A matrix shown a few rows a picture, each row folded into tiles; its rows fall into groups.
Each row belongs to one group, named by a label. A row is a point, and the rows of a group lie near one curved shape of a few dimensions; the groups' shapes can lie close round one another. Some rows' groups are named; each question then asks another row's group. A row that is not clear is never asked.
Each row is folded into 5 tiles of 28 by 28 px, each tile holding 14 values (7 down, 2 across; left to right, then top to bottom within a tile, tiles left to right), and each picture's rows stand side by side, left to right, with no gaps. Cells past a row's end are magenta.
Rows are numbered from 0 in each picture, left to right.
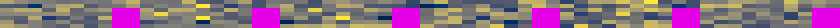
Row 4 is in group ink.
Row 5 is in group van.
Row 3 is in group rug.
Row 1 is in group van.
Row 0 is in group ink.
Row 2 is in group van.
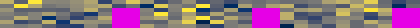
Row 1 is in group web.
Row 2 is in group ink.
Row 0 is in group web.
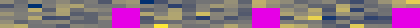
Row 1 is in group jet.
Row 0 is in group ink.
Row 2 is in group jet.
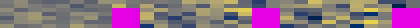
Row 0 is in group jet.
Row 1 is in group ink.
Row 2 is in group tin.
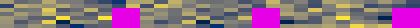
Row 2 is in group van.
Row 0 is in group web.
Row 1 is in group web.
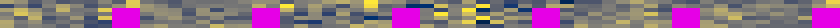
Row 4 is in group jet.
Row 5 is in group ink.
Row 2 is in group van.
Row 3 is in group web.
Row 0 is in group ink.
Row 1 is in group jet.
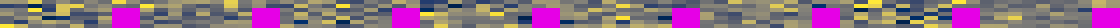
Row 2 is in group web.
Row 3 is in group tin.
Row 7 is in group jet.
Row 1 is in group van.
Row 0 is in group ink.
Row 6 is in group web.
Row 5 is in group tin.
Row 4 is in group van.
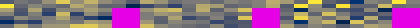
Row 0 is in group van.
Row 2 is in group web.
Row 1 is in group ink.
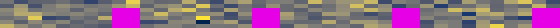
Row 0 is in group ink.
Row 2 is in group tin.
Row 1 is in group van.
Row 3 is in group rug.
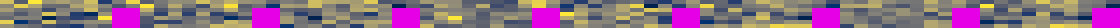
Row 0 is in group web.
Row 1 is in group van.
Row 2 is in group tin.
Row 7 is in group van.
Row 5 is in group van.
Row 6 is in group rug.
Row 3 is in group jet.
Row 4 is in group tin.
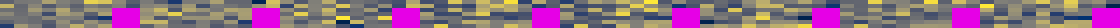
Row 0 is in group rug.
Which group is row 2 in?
web
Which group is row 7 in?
van
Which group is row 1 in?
ink
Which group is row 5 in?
van
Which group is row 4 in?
ink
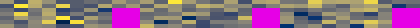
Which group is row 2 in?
tin
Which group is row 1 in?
web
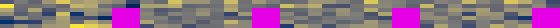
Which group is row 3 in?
rug
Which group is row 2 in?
rug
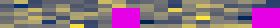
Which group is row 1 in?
van
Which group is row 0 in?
rug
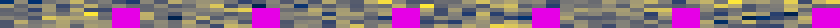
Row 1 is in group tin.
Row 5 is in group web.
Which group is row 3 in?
van
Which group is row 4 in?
ink
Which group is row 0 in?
jet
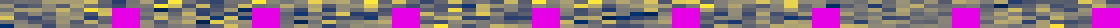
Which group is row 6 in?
ink
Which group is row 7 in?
rug
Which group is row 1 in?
web
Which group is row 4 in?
web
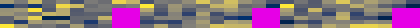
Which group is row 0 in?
ink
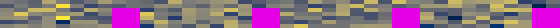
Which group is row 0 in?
van
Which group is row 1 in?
tin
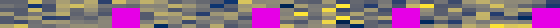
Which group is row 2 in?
web
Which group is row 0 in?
ink
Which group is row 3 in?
van
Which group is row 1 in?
jet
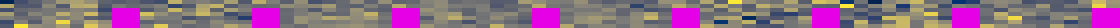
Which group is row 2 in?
jet
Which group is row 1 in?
tin
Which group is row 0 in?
jet
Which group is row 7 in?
jet
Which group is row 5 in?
web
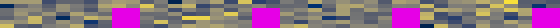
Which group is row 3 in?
ink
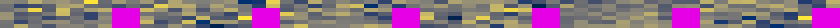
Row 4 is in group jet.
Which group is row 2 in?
tin
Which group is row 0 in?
ink
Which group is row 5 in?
web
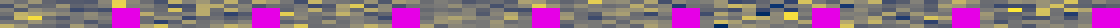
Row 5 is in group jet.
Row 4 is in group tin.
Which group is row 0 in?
jet
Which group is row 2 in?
tin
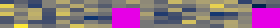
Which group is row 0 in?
jet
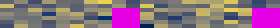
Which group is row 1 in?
ink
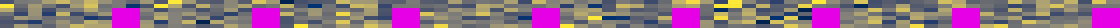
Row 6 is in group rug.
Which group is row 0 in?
van
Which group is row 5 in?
web
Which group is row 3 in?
tin
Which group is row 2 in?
jet
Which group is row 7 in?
ink
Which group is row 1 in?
web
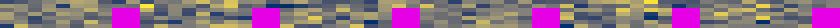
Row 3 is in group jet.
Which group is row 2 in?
rug
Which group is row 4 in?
ink
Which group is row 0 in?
ink
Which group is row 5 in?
van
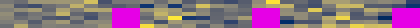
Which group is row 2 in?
van
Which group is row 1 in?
ink
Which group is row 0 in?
ink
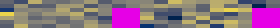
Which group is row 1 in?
tin
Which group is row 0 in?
tin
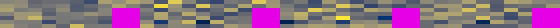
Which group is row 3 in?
van
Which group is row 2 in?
van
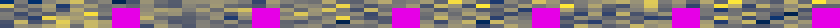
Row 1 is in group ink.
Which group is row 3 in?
web
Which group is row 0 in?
jet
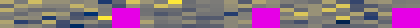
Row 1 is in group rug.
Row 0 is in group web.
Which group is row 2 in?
van
